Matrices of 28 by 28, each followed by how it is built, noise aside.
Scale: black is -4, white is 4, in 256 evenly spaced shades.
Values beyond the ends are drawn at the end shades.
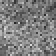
smooth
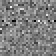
uneven rows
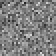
noise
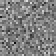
noise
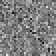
diagonal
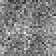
smooth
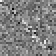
banded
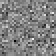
low rank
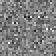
uneven rows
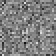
low rank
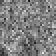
smooth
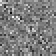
banded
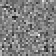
banded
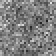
smooth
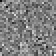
diagonal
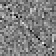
diagonal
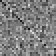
diagonal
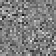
block diagonal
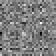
low rank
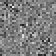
block diagonal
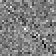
banded
